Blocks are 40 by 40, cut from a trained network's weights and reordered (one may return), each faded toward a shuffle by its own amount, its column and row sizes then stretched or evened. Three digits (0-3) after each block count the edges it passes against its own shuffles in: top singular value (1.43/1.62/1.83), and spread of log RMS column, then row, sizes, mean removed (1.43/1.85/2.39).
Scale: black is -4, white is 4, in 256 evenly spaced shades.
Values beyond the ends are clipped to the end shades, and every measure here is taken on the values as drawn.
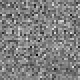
2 0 1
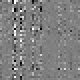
2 3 1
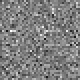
2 0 1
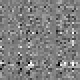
2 3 2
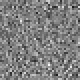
2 0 1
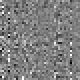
1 3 1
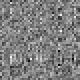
3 2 1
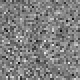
0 0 1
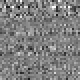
3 0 3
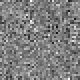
1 1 1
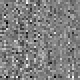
0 3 0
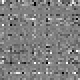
0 2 3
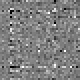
2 2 2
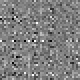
0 2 2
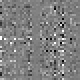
2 3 2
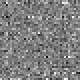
0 1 3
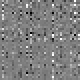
1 3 2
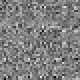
3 1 2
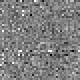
0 0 2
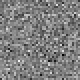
0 0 1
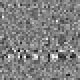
3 0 2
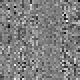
0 3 0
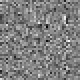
3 2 0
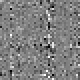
1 3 1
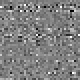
2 1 3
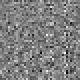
3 2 1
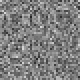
3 0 0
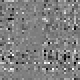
0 3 3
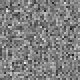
2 0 0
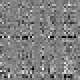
3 3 2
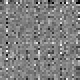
3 3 1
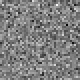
0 0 1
